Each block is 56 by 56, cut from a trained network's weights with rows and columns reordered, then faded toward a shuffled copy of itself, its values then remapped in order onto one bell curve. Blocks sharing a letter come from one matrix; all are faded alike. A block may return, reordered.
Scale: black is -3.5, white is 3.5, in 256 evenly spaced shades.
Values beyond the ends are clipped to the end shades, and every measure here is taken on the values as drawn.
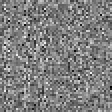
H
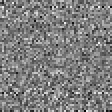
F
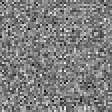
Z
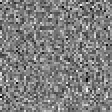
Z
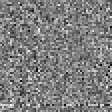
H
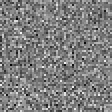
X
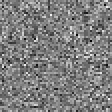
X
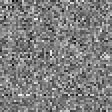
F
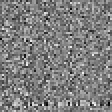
H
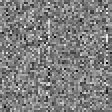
H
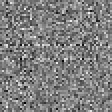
H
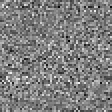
F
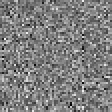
X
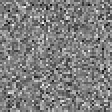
X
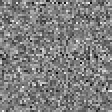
F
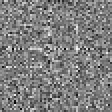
H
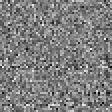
F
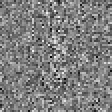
H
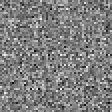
F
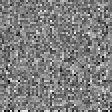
H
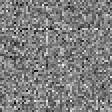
H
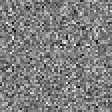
Z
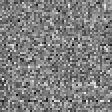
F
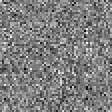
Z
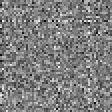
H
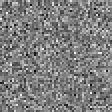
X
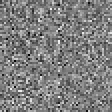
Z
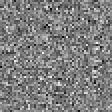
X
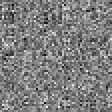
Z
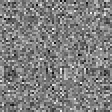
Z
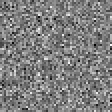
Z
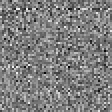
H
